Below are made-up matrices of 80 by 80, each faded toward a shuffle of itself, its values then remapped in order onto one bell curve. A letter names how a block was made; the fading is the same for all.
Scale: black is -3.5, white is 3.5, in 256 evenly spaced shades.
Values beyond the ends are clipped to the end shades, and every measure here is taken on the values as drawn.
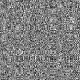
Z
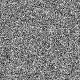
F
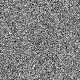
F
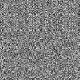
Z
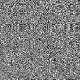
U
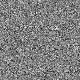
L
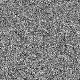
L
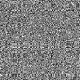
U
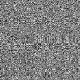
U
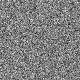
F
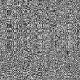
Z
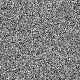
F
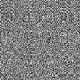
Z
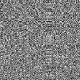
U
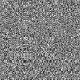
Z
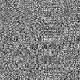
Z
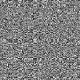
U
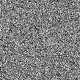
F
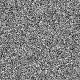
F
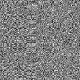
Z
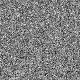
F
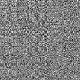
Z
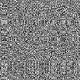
Z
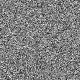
F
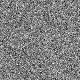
F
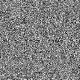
L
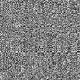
U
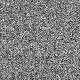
F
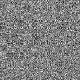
U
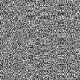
Z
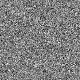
L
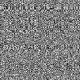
U
